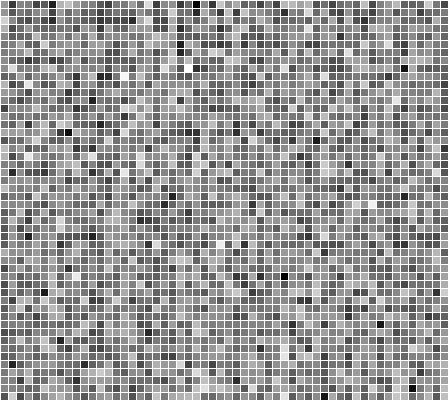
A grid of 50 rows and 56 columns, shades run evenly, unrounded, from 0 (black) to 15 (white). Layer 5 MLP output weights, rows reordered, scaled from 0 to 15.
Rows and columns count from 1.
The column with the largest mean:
16
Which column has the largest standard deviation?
25
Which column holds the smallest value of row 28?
18
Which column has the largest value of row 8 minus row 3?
46
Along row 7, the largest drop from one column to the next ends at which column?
23
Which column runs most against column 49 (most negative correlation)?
35
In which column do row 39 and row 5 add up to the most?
20
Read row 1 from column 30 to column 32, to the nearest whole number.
10 6 7
